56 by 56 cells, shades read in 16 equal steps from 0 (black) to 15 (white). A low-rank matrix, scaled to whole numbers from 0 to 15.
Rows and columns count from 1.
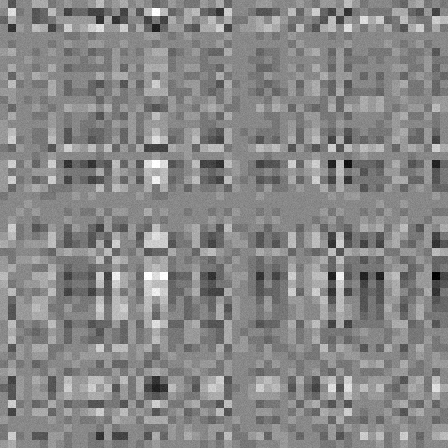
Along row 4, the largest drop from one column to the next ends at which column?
29
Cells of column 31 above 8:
5
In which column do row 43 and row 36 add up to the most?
20
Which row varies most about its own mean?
35
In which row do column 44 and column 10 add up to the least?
21
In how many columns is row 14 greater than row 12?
29
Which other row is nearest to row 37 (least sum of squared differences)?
30
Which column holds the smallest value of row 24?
46
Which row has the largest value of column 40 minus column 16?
2
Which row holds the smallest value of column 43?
3
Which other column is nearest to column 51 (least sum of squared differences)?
24
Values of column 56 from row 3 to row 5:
11 7 8
